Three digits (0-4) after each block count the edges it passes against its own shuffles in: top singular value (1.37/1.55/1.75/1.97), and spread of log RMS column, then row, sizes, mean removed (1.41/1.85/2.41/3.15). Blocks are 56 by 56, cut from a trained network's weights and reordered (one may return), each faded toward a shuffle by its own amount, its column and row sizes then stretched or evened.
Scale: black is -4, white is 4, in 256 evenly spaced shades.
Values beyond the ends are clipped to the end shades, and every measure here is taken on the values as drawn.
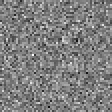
2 0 0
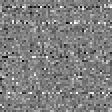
2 0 3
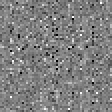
0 2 1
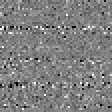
1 0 3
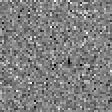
0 1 1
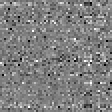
3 1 3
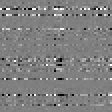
4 1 4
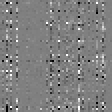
1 4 2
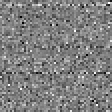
3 0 1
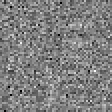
2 0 0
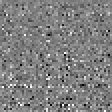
0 1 3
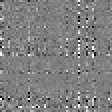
3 3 3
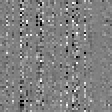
2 4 1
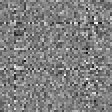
4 1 2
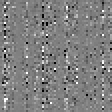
2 4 2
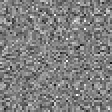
4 0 1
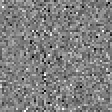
2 1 0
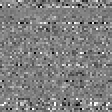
2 0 4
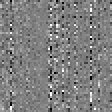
2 4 0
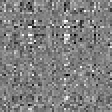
4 2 3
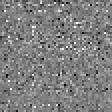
0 1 2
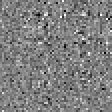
3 1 1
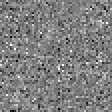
1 2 0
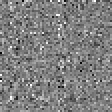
1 1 1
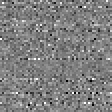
0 0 3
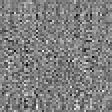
4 1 2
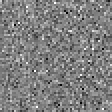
0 0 0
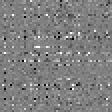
0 2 3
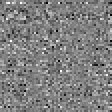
3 1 3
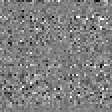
0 2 3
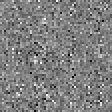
1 2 1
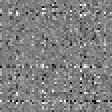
3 3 2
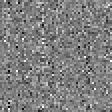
1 2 0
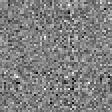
2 1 1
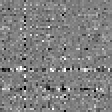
3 2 3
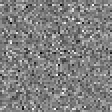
2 0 2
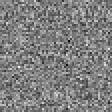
3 0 0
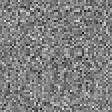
3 1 1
